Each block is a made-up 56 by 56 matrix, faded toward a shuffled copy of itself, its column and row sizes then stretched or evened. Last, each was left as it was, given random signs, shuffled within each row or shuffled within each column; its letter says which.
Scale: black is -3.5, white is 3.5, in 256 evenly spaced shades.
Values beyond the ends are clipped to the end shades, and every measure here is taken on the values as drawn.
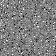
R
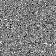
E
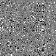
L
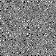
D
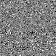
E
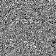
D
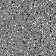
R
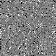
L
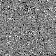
E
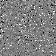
D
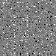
L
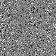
R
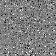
D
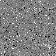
D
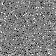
E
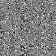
L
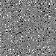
D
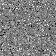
E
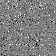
E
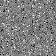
R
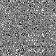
L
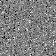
R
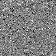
D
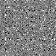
L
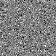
R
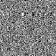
L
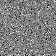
E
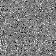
D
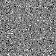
D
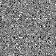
D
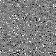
L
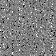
R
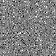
L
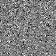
D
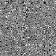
L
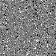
R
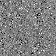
D
